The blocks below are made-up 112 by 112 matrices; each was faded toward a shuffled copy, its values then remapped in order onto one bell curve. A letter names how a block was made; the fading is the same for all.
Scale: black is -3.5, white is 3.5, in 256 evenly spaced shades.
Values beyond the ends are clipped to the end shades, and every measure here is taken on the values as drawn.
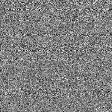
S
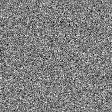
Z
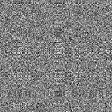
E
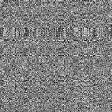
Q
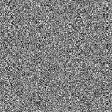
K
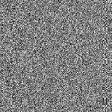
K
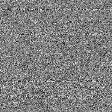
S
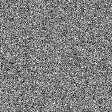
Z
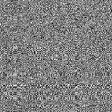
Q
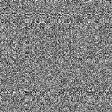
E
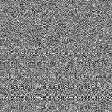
Q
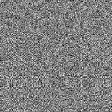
E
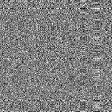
Q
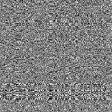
Q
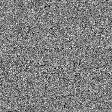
Z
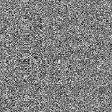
K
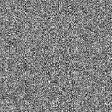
K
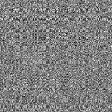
Q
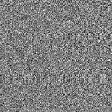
E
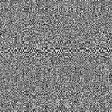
Q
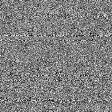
S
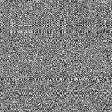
Q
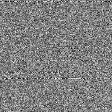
S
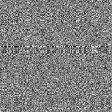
Q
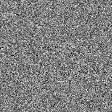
Z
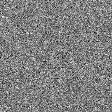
Z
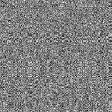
E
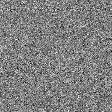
Z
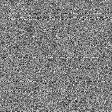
S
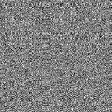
E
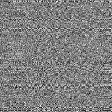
Q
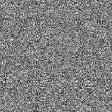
K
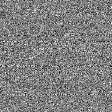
S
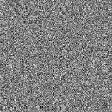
K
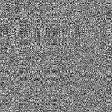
E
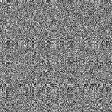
E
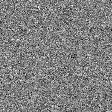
Z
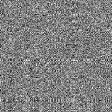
E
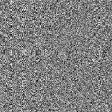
K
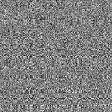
Q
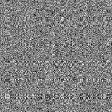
Q
